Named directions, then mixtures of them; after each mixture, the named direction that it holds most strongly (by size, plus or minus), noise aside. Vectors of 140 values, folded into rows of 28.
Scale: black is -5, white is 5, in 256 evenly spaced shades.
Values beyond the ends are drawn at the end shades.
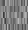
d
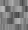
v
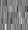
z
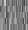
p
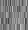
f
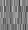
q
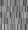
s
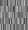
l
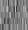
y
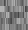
v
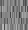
s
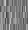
p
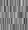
l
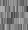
v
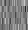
p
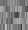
v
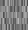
d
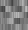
v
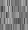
f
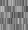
v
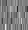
z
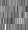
z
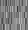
f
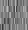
y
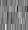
z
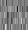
z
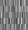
q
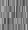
y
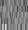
s
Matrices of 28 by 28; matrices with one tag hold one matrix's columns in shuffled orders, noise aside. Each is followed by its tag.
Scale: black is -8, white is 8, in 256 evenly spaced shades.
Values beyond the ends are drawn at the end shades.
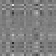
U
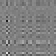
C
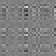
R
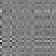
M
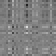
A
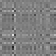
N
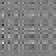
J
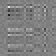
R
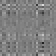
U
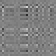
R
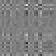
U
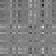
A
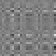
N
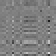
C
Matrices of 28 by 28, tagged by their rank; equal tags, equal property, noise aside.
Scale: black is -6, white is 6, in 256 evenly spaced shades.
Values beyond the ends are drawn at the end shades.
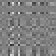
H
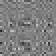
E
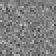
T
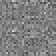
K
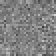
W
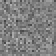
T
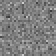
T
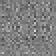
K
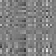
H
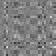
H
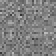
W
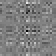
H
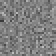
T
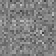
W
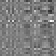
H
